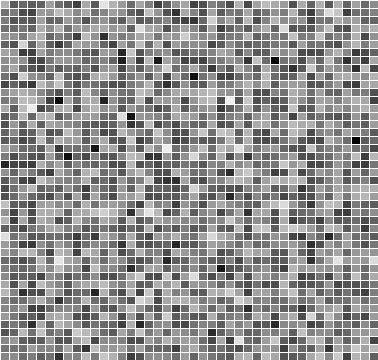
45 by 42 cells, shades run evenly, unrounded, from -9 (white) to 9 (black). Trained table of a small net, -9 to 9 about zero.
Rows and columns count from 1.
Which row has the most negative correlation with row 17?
1
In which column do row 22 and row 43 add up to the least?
27
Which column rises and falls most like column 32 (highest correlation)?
6
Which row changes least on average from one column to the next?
12
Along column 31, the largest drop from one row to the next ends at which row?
23
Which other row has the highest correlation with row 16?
29
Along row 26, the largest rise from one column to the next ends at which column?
39
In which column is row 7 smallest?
15
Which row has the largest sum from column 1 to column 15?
20
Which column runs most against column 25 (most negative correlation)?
11
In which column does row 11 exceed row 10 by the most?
3
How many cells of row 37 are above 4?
5
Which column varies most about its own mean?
16
